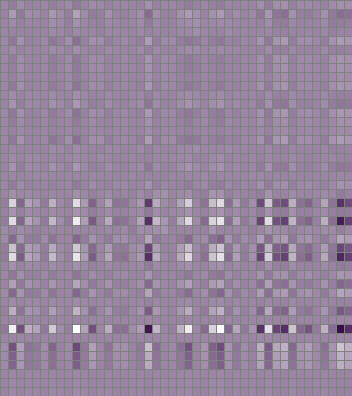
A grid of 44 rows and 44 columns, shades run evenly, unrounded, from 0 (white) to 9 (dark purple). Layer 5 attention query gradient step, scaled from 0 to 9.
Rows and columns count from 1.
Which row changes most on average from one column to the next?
37
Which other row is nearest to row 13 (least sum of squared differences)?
10
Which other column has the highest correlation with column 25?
8
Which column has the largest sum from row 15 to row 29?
43
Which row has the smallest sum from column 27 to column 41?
25
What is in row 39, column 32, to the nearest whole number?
5
